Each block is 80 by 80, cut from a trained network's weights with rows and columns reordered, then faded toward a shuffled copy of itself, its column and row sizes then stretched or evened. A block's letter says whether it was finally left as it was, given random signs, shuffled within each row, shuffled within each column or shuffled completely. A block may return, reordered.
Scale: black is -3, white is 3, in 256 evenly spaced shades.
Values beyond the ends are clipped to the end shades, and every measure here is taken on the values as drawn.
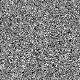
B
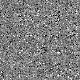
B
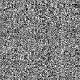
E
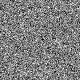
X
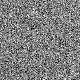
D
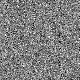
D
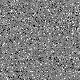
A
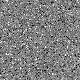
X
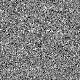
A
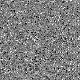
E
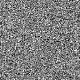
A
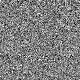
A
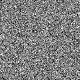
D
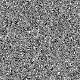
D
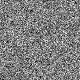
A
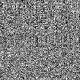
E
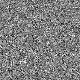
B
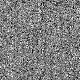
D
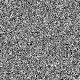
A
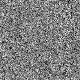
D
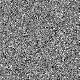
D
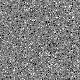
D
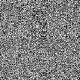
E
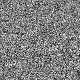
A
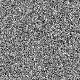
D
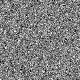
X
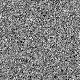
A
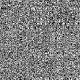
E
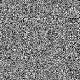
E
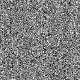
D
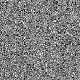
E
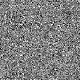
E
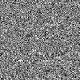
E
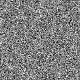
X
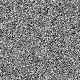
X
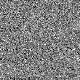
A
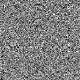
E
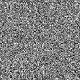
E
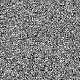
E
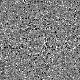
E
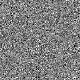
E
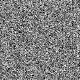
D
